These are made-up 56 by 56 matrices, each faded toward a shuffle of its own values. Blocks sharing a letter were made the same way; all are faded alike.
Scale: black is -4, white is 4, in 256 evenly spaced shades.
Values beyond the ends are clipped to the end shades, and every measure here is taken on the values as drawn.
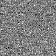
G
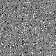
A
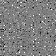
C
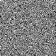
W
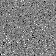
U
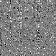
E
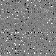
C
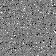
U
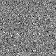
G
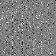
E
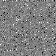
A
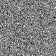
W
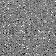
A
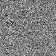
W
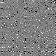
C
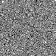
G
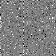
E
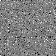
U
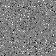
U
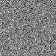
G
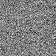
W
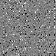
E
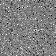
U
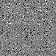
A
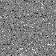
U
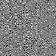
A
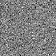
G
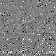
C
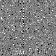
E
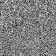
W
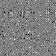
C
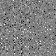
A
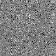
E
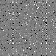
C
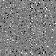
E
